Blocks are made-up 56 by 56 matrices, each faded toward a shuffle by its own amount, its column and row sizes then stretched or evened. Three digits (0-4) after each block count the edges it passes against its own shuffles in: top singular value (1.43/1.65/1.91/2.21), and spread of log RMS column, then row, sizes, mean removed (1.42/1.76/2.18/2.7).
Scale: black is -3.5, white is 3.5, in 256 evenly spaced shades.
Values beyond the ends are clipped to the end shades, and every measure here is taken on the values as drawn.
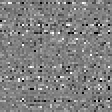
1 1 4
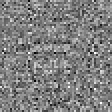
3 2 1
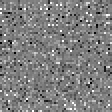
0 0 1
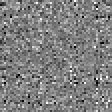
0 3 1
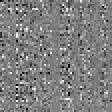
0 4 2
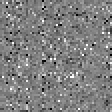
0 2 1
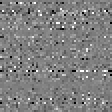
2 1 4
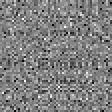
4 0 0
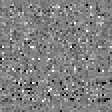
0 1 3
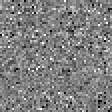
0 0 2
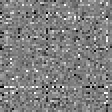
3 2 3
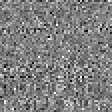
3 0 2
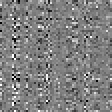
4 4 2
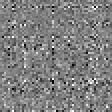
3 3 3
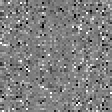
2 3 0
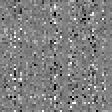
0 4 2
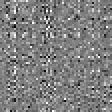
4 3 2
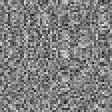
4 1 0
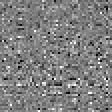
3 2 2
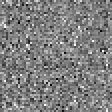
2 1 0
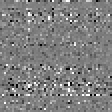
3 1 4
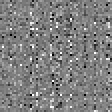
1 4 2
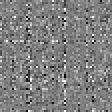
1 4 3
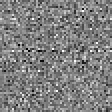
1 1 2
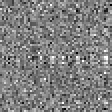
3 1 2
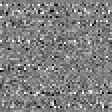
2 0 4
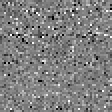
0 0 2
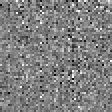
0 3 2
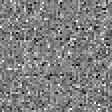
1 1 1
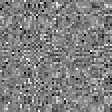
4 2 0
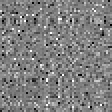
3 0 1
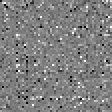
0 2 1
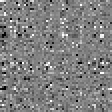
2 3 3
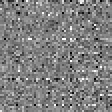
2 3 3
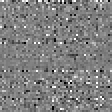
0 2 4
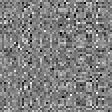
4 3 0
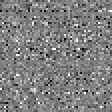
0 0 4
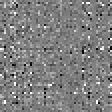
1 4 2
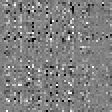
0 4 3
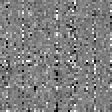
3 4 1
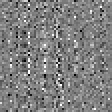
4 4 0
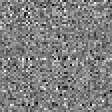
3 1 3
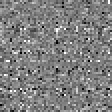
1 2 3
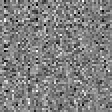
3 3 1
